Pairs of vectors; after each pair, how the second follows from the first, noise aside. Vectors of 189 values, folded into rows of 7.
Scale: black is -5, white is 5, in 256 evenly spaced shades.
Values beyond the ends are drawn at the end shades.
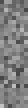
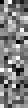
scaled up.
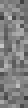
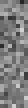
sign-scrambled.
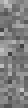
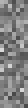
sign-scrambled.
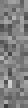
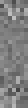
wrapped around, negated, partly zeroed.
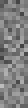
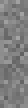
negated, shrunk.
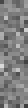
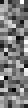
reversed, scaled up.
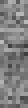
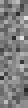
shuffled.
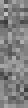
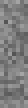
wrapped around, shrunk.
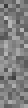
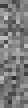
sign-scrambled.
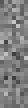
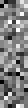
wrapped around, negated, scaled up.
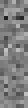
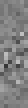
wrapped around, negated, partly zeroed.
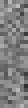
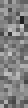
shuffled.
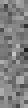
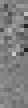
partly zeroed.
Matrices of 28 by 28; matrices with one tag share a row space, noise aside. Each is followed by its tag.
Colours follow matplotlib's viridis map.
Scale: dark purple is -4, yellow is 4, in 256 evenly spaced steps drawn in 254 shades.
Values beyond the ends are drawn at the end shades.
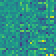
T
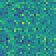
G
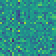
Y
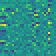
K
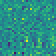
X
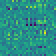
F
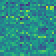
T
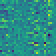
K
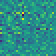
G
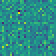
Y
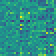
T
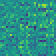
T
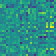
T
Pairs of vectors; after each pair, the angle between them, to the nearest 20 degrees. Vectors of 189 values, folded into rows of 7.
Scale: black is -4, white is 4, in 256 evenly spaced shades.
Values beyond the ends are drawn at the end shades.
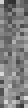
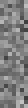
100 degrees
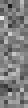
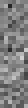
60 degrees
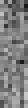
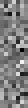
100 degrees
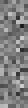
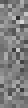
60 degrees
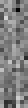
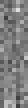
160 degrees
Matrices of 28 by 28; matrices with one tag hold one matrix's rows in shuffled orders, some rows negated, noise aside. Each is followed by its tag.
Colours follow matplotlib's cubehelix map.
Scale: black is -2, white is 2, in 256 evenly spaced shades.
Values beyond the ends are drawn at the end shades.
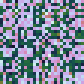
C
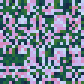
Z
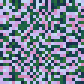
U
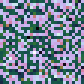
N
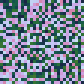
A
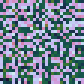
C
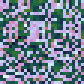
N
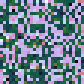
N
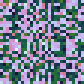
U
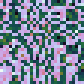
U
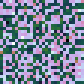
C
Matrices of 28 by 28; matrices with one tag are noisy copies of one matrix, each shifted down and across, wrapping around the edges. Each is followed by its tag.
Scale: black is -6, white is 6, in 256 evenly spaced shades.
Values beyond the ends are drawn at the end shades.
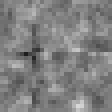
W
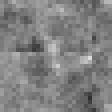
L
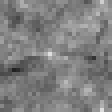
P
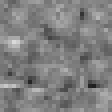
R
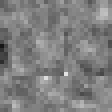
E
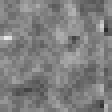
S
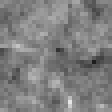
P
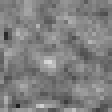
R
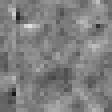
S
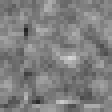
R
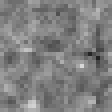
W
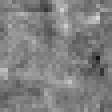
L
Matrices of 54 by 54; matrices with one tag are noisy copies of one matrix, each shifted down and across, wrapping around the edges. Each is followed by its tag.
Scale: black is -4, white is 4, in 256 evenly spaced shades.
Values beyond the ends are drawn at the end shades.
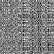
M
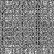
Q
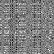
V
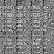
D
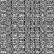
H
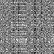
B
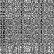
Q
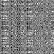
M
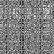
Q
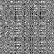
M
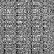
D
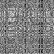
Q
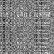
B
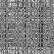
Q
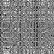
Q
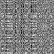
M
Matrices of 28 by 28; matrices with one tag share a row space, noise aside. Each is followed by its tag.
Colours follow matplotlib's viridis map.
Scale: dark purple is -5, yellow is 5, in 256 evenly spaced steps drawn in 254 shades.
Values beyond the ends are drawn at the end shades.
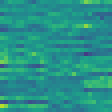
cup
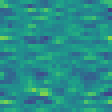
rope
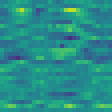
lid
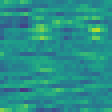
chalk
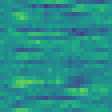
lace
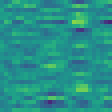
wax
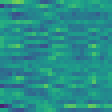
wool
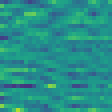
wool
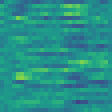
lace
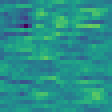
chalk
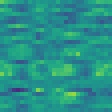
lid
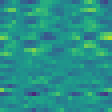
rope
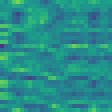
wool
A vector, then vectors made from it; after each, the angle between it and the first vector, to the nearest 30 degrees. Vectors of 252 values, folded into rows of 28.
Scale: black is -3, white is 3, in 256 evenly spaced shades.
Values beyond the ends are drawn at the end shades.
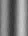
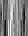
120 degrees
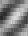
90 degrees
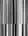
60 degrees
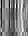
60 degrees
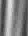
120 degrees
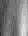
60 degrees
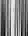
120 degrees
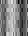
150 degrees
